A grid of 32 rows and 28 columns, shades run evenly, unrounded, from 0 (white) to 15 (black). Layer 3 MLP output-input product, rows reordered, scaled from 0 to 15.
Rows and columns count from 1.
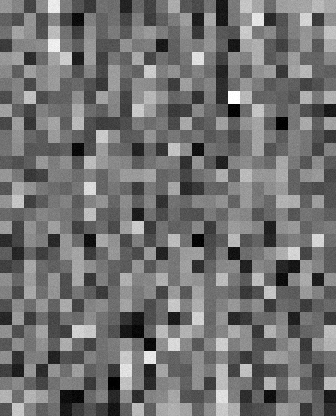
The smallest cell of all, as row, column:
8, 20
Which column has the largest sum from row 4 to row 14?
19
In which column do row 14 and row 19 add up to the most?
17
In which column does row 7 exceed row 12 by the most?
15
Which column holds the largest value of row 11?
28
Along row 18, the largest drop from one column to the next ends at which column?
24
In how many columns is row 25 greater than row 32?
16
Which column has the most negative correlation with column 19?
10
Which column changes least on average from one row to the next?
18
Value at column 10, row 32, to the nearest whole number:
14
